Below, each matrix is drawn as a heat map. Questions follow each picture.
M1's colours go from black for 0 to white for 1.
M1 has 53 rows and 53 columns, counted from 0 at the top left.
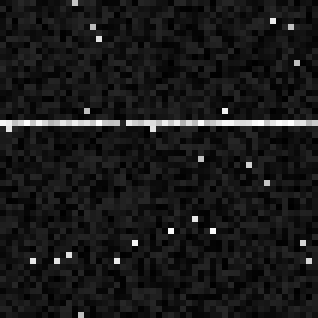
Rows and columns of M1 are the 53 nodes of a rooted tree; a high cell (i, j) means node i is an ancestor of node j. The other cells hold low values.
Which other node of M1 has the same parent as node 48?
15
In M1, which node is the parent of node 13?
52
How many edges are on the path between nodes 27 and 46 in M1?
2
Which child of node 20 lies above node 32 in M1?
36
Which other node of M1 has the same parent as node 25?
1
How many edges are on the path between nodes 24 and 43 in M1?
2
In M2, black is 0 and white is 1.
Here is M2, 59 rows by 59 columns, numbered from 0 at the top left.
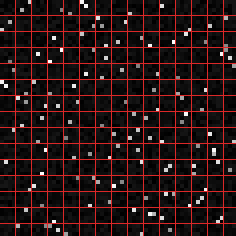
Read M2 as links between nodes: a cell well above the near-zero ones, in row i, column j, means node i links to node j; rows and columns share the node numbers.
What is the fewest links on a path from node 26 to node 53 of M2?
3
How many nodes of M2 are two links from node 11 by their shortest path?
5
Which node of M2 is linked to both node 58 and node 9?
node 35
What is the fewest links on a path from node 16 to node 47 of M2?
7
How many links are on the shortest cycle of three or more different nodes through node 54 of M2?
6
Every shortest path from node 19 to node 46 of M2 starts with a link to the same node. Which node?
node 25
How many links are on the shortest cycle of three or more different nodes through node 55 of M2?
6
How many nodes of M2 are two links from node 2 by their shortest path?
2
